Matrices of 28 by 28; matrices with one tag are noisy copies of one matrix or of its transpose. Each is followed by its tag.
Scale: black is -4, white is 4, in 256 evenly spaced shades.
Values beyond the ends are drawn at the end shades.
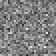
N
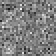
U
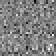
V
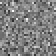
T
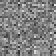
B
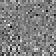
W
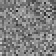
W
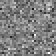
V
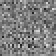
N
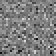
B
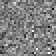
V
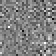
W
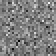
T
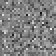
N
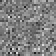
W
